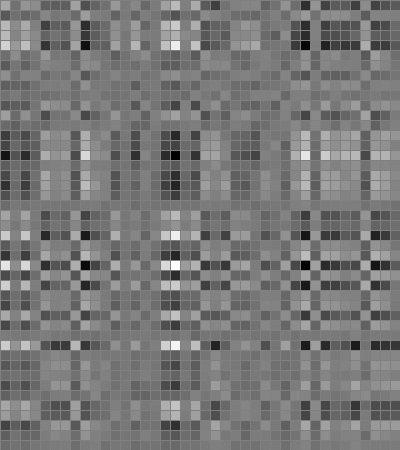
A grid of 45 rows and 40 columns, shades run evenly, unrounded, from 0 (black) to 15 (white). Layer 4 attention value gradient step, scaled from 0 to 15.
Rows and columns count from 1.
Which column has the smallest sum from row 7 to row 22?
18
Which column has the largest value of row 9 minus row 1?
31
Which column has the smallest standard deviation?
13
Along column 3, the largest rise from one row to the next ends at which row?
27
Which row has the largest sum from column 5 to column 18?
35
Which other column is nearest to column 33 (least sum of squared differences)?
39
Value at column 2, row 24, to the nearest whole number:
8
